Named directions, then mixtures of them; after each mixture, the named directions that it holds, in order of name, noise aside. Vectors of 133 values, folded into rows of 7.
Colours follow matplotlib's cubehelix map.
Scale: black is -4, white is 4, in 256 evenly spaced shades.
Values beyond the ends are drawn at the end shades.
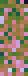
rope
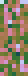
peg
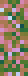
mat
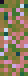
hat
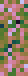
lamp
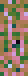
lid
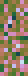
hat, peg, rope.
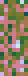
lid, peg, rope.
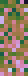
rope.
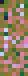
hat.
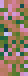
hat, lamp, mat.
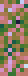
lamp.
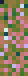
hat.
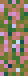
lid.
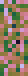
lid, peg.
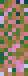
lamp, rope.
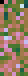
hat, peg.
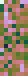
hat, lid, peg.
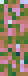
peg.
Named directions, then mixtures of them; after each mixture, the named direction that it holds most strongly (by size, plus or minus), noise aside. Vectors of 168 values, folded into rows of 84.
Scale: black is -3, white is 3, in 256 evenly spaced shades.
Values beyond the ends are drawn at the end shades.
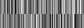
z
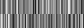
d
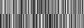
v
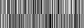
z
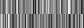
d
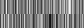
v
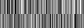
z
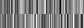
z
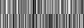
d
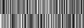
v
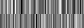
z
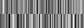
d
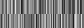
z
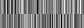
z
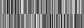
z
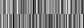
d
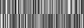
d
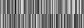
z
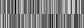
z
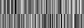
z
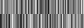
v
